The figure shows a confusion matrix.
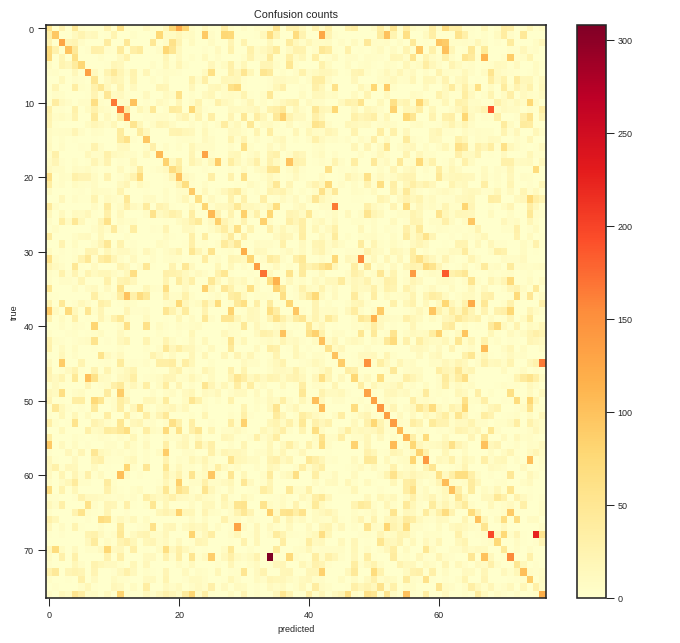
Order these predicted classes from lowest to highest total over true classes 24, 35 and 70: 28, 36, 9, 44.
36, 28, 9, 44
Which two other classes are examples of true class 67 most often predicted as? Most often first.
29, 52
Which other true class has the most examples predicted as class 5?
65
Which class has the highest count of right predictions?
68
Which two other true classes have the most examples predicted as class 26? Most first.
18, 37
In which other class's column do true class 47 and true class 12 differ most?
6
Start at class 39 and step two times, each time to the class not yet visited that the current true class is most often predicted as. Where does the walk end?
41
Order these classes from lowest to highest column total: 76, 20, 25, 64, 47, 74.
76, 25, 47, 74, 20, 64
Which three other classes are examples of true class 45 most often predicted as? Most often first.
76, 49, 2
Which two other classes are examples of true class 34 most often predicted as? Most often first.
35, 71
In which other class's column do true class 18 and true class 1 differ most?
42
